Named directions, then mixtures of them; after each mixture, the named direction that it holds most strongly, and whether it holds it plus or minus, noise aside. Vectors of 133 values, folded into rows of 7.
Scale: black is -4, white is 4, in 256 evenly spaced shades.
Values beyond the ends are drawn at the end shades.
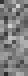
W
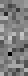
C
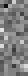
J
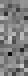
C, plus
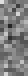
W, minus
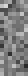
J, minus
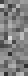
C, plus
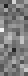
J, plus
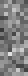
C, minus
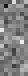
J, plus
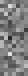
C, minus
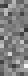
J, plus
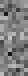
C, plus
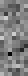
C, plus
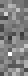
C, minus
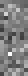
C, minus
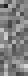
J, plus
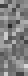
W, minus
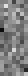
J, minus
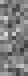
W, minus
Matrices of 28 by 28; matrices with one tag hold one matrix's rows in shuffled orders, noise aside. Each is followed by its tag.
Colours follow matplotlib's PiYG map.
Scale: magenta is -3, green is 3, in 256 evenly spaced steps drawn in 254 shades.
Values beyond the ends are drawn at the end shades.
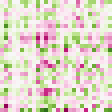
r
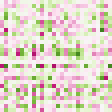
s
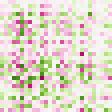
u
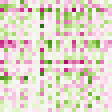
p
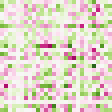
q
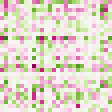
s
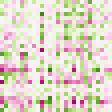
p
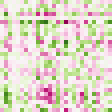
r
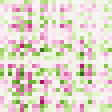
u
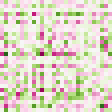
s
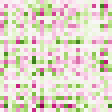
s
